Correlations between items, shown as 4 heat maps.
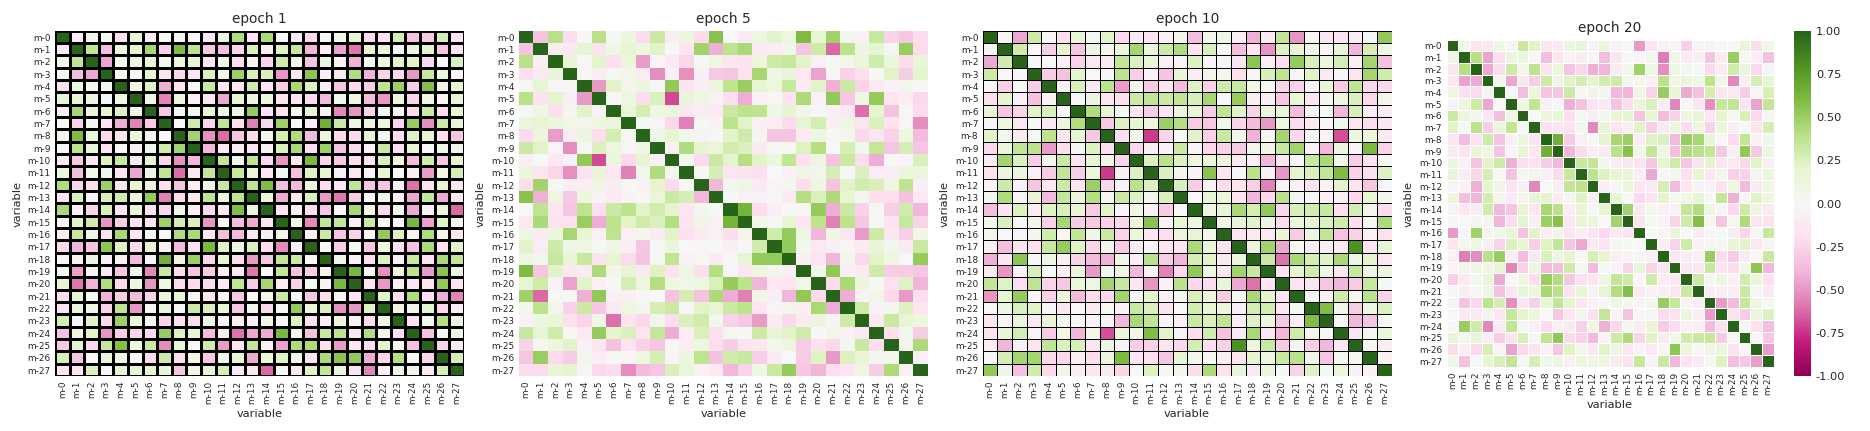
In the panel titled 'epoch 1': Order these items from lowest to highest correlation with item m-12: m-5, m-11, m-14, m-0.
m-5, m-11, m-0, m-14
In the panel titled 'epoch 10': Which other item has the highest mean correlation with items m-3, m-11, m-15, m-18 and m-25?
m-24
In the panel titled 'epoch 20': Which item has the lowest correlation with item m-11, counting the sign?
m-17
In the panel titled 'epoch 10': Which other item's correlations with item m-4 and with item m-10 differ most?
m-1
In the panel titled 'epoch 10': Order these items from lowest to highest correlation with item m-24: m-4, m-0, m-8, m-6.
m-8, m-6, m-4, m-0
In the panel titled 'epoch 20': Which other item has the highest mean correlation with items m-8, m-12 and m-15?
m-9
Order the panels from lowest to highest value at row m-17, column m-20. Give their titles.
epoch 10, epoch 5, epoch 1, epoch 20
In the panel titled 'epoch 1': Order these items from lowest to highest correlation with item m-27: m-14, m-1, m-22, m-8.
m-14, m-8, m-1, m-22
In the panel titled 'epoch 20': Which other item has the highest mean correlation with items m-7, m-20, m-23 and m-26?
m-13
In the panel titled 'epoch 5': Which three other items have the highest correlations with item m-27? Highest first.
m-18, m-25, m-17
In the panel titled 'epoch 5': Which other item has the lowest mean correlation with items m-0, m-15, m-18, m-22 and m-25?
m-21
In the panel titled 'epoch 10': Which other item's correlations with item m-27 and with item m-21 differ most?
m-0
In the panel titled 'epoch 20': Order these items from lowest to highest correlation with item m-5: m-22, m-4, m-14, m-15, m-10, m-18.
m-22, m-10, m-14, m-15, m-18, m-4
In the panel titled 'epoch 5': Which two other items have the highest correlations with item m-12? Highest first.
m-1, m-26
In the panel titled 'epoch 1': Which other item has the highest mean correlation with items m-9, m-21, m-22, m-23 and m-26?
m-16
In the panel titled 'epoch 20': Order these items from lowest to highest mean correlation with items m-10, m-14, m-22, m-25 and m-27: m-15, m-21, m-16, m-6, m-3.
m-16, m-6, m-21, m-15, m-3
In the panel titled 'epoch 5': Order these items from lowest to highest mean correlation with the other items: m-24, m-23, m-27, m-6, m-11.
m-27, m-23, m-11, m-6, m-24
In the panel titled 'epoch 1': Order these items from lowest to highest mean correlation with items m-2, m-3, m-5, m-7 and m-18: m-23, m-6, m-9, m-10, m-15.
m-10, m-23, m-6, m-15, m-9
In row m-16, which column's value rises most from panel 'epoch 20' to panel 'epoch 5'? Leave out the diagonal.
m-6
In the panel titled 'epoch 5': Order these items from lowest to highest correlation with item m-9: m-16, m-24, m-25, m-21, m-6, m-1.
m-25, m-16, m-21, m-6, m-1, m-24
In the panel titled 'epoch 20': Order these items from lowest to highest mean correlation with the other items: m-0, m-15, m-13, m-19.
m-19, m-0, m-13, m-15
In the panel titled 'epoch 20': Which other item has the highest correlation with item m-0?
m-6
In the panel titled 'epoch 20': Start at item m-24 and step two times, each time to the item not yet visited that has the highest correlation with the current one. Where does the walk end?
m-2
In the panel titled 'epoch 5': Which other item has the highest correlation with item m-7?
m-14
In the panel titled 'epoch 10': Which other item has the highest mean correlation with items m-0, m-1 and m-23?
m-10
